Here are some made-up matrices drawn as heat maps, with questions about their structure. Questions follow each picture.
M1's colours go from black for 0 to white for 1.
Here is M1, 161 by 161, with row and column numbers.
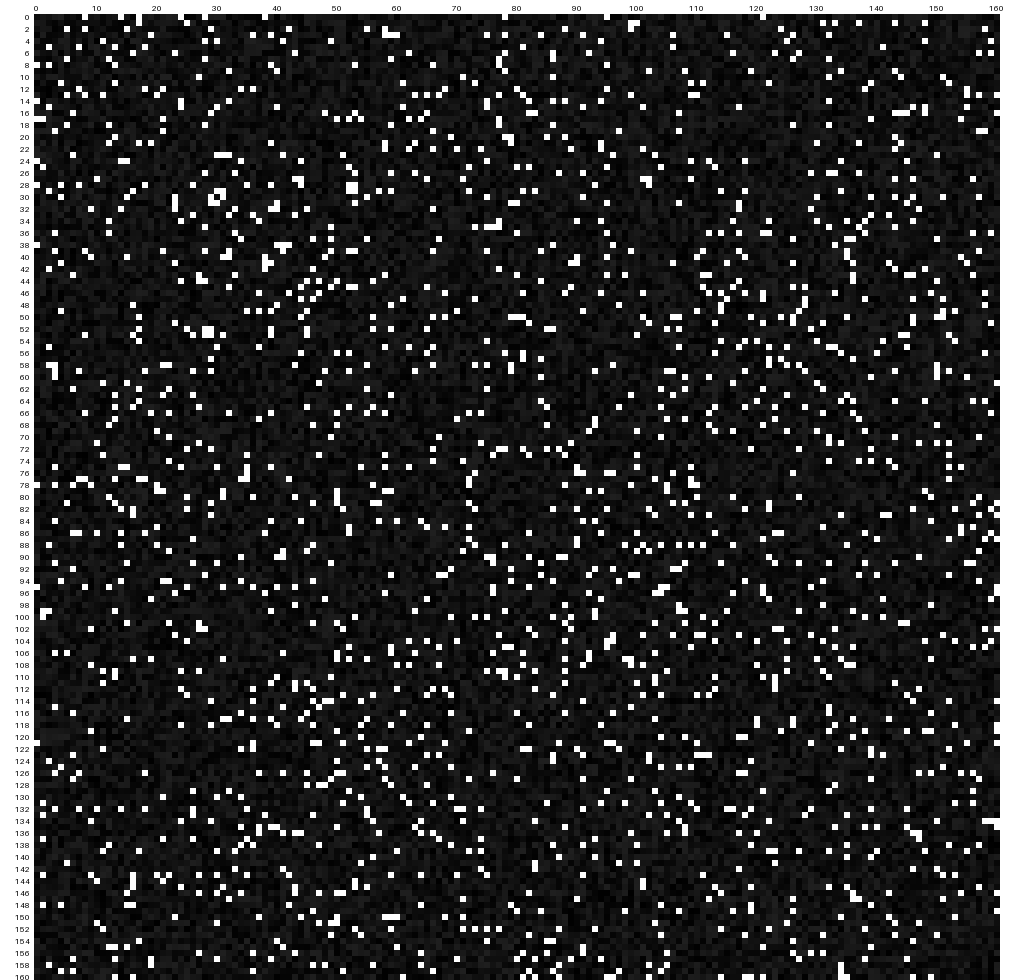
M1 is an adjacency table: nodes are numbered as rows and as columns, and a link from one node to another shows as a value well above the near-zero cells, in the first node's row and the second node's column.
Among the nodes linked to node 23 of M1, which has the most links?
node 30
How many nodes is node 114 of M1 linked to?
10
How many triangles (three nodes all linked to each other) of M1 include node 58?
7
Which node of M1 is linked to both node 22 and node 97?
node 94
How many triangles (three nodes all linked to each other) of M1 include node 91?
8
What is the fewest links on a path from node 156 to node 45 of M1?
2
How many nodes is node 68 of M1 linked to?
8
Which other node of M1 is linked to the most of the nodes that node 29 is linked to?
node 160
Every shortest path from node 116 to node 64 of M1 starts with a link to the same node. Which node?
node 149
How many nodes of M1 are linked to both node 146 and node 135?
3
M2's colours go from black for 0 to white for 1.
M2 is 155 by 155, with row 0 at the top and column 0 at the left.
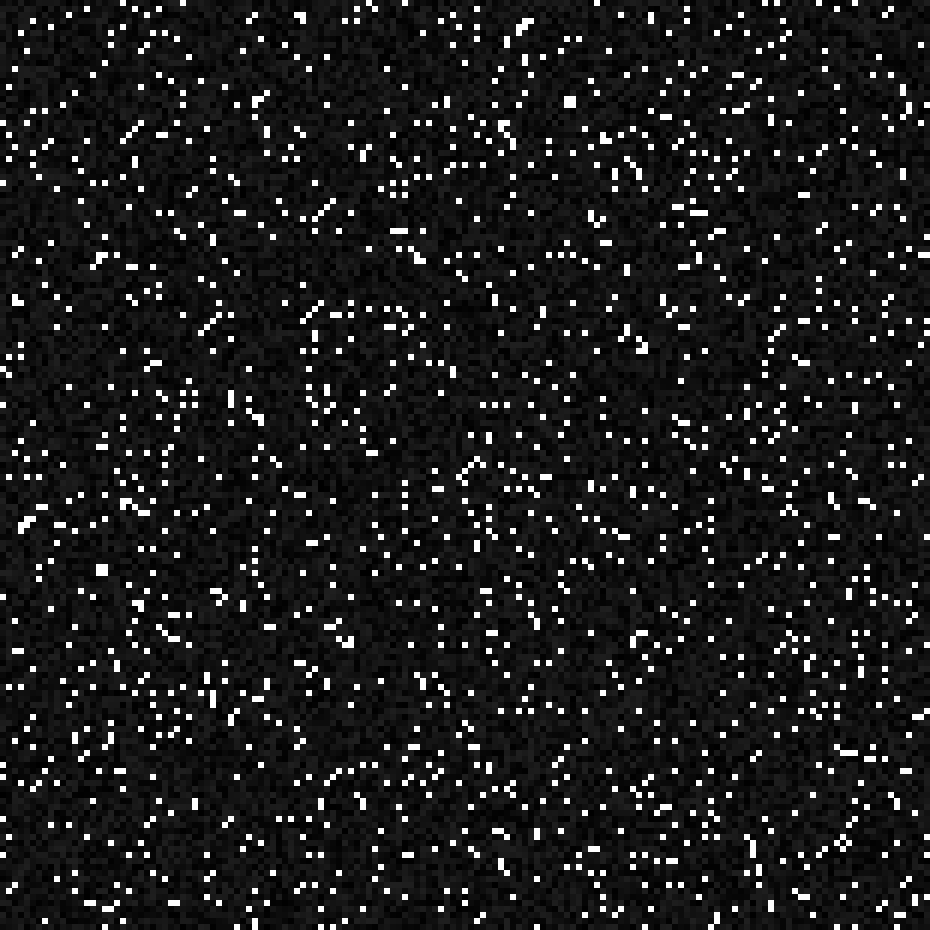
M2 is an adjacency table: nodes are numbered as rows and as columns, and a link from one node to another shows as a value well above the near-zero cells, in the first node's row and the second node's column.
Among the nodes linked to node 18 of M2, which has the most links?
node 151
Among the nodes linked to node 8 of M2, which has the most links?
node 23
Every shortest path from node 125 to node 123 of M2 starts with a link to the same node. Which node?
node 140
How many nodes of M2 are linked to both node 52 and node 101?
1
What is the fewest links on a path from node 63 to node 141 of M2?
4
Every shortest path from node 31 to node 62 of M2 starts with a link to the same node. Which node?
node 9
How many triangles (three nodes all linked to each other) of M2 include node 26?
7
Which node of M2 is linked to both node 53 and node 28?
node 35
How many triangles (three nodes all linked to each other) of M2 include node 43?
1
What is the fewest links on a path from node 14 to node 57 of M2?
4
